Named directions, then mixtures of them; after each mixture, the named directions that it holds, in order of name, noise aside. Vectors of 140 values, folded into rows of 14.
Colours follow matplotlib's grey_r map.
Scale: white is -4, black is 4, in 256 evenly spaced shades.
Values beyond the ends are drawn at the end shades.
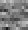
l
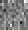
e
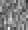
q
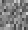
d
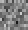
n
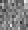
e.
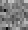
e, l.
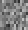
d.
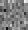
e, l.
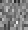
d, n.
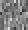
d, q.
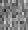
e, q.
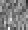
q.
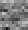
l.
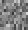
d.
